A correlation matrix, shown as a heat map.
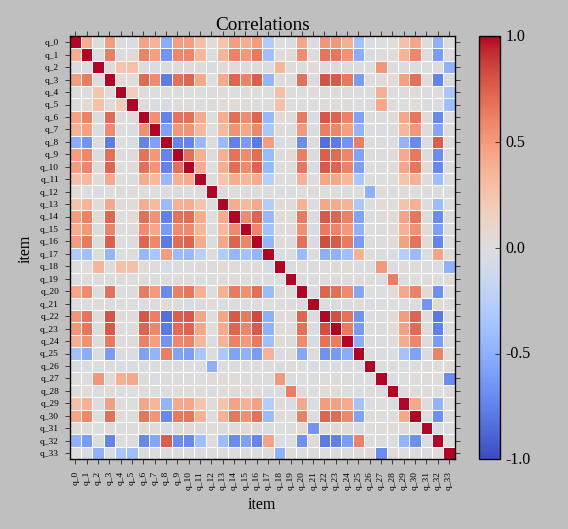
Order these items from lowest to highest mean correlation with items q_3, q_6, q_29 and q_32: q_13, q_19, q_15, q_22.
q_19, q_13, q_15, q_22
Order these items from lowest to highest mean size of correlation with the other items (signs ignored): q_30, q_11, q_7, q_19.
q_19, q_11, q_7, q_30
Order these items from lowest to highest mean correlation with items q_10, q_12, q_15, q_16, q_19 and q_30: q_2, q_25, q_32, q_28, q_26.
q_32, q_25, q_26, q_2, q_28
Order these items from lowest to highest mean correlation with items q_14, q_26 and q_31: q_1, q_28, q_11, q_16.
q_28, q_11, q_1, q_16
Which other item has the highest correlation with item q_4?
q_27
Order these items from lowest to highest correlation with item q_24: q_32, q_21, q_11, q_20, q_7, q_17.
q_32, q_17, q_21, q_11, q_7, q_20
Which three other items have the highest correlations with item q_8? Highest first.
q_32, q_25, q_17
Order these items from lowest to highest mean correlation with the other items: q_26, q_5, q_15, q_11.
q_26, q_5, q_11, q_15
